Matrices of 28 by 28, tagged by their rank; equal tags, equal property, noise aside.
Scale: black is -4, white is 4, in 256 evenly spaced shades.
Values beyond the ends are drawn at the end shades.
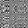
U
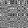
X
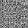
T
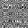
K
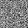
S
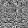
T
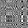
X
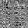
T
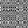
X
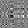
X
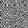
K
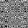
K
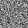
S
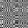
X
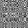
U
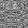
K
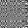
X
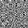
T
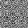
K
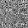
T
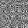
T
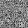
S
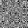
T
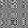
X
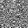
T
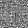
S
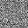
S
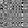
X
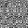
K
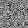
T
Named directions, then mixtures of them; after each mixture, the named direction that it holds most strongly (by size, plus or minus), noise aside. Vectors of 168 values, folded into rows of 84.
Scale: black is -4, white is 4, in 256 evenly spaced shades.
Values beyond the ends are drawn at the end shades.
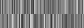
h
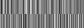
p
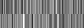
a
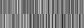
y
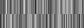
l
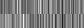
y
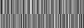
p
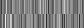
l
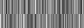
l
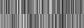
y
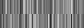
l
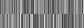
h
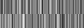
a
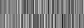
y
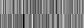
a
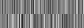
h
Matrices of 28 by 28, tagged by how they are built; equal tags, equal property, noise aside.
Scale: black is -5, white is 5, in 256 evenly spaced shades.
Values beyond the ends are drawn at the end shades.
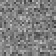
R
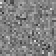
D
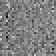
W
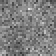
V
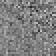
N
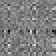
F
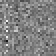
W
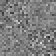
D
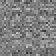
R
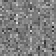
W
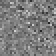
N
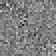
D
